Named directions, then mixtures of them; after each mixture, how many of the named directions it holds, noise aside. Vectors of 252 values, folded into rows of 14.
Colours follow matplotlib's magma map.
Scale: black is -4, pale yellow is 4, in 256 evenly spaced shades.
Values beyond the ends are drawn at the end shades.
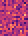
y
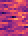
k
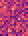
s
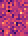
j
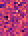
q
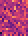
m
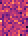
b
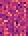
four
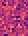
two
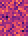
two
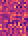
three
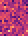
four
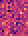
one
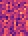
two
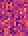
two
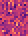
four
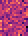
two
